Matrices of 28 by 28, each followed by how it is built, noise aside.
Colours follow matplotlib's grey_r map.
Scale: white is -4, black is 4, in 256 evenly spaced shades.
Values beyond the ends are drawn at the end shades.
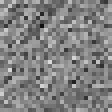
Hankel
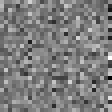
uneven columns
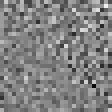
upper triangular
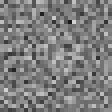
blocks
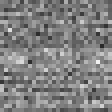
blocks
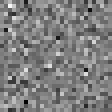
uneven columns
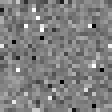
sparse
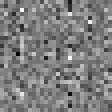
uneven columns
